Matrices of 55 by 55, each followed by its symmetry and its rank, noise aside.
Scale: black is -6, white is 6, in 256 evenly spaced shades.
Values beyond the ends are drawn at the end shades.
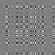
symmetric, rank one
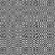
symmetric, rank three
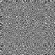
symmetric, rank three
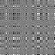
symmetric, rank one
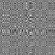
no symmetry, rank three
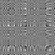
symmetric, rank two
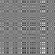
no symmetry, rank one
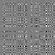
antisymmetric, rank two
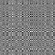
no symmetry, rank one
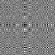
symmetric, rank one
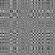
symmetric, rank one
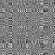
antisymmetric, rank two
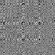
symmetric, rank two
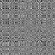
no symmetry, rank three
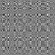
no symmetry, rank two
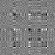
symmetric, rank two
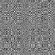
no symmetry, rank three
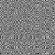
no symmetry, rank three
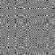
no symmetry, rank three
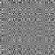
no symmetry, rank three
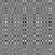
no symmetry, rank one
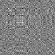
symmetric, rank three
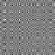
no symmetry, rank two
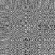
symmetric, rank three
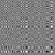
symmetric, rank one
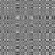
symmetric, rank one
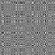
antisymmetric, rank two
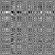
no symmetry, rank two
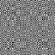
no symmetry, rank two
